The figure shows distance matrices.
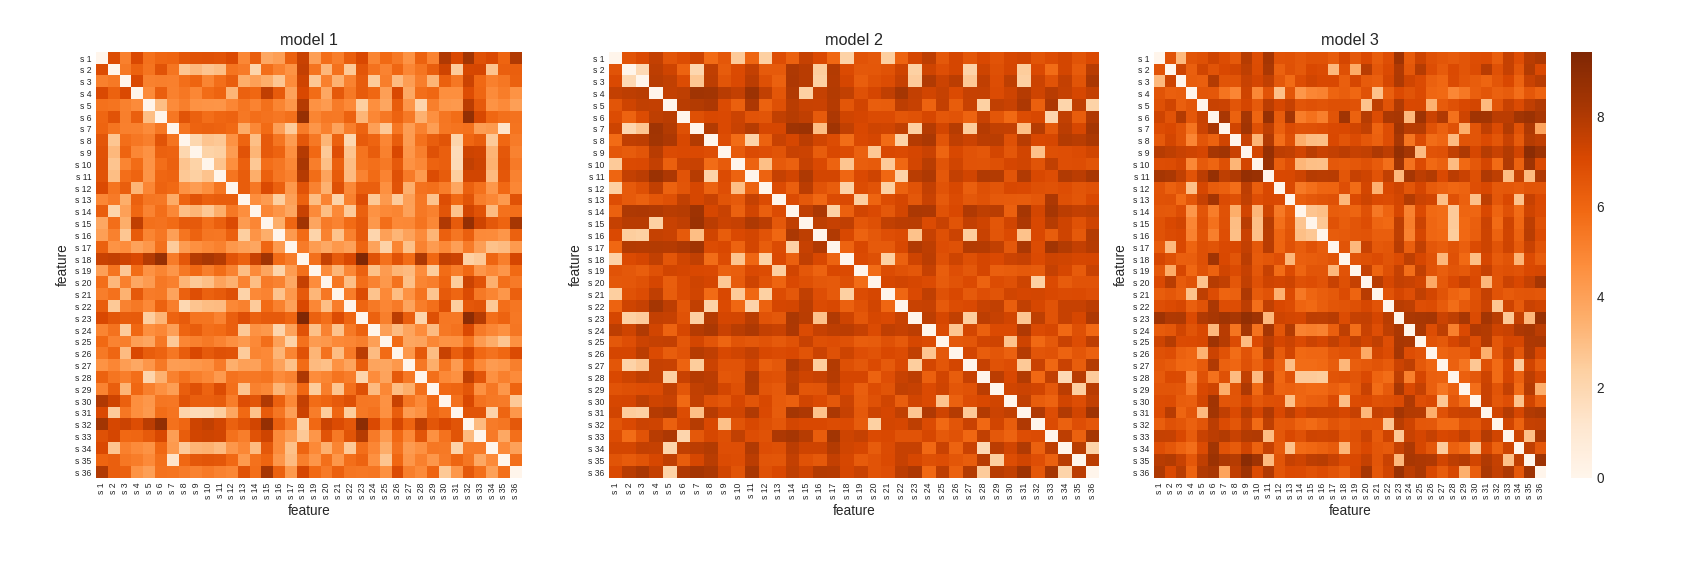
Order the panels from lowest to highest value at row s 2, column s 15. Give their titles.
model 1, model 3, model 2
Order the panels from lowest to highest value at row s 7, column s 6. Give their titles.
model 1, model 2, model 3
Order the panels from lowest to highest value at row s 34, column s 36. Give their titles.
model 2, model 1, model 3
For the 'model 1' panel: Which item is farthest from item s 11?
s 18
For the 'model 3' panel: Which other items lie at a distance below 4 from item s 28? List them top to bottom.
s 8, s 10, s 14, s 15, s 16
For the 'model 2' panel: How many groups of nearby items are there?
12
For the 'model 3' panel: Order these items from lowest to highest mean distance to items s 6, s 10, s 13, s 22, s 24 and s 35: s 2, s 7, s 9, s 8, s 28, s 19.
s 28, s 8, s 19, s 2, s 7, s 9
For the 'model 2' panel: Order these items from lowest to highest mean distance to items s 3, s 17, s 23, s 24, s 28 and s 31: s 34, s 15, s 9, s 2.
s 2, s 34, s 9, s 15
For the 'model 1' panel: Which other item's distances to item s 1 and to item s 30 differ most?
s 36
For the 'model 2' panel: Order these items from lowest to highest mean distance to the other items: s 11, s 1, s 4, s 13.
s 1, s 13, s 11, s 4
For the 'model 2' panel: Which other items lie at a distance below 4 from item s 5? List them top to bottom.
s 28, s 34, s 36
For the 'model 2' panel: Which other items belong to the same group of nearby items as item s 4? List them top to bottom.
s 15
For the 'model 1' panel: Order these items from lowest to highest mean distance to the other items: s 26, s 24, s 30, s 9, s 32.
s 24, s 9, s 26, s 30, s 32
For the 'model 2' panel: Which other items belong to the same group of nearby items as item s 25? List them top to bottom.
s 30
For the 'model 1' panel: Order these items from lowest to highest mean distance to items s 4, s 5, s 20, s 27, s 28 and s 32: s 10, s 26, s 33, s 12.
s 12, s 10, s 33, s 26
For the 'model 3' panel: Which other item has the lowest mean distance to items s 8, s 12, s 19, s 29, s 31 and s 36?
s 4
